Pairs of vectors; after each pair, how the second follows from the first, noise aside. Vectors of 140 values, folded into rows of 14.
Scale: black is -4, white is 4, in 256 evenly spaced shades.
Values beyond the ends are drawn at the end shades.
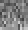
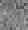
wrapped around, negated, shrunk.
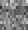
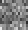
reversed.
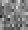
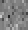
negated, partly zeroed.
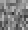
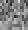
reversed.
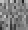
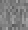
wrapped around, negated, shrunk.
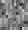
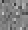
negated, partly zeroed.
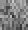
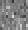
negated, partly zeroed.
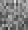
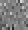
reversed, negated, partly zeroed.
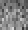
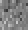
reversed, negated, partly zeroed.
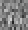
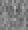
reversed, negated, shrunk.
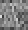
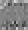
reversed, negated, partly zeroed.
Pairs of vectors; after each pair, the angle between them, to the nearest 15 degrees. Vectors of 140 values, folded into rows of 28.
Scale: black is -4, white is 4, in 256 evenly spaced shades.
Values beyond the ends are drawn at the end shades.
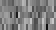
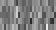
150 degrees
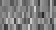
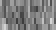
105 degrees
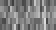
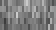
75 degrees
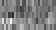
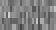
120 degrees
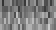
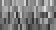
165 degrees
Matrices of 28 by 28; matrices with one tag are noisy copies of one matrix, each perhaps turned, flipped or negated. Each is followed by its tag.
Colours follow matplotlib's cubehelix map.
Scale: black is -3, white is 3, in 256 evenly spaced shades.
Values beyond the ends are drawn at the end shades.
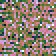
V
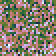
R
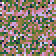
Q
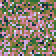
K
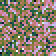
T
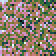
T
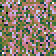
Q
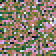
V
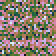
Q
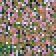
R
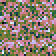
Q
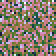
V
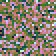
V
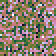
K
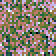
R
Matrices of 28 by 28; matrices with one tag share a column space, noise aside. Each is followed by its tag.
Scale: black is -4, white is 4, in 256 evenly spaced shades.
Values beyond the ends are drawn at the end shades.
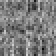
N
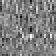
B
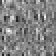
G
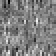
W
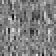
G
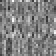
N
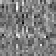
B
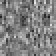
B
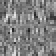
G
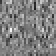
B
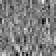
W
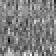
W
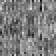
N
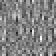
G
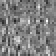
W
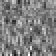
W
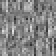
N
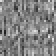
N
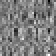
G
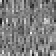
W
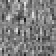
G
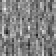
N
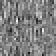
G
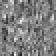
G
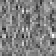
B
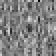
N
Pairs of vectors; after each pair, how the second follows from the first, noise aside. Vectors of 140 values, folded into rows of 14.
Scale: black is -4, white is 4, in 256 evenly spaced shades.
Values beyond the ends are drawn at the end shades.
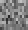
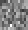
wrapped around, negated.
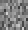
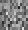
copied.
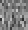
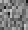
shuffled.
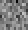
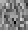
wrapped around.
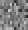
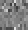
negated, partly zeroed.
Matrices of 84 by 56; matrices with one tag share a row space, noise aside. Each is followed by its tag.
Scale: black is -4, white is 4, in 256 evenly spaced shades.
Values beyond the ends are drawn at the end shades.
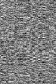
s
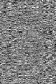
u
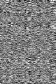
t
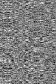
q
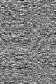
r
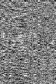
r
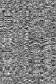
q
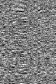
r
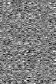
t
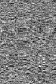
s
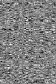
q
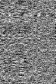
r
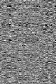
u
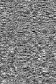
s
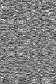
s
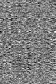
t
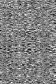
t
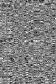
q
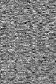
s
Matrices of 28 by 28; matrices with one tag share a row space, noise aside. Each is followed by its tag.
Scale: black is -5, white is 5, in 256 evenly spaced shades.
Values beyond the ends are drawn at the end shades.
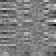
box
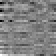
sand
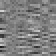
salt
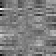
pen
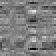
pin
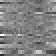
pen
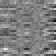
box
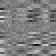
salt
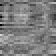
sand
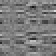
pin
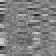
salt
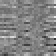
box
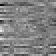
sand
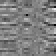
box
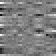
pen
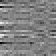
sand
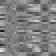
salt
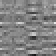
pin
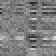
pin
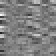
salt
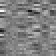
salt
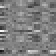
salt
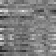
sand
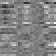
box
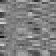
salt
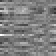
sand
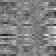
box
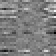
box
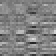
pin
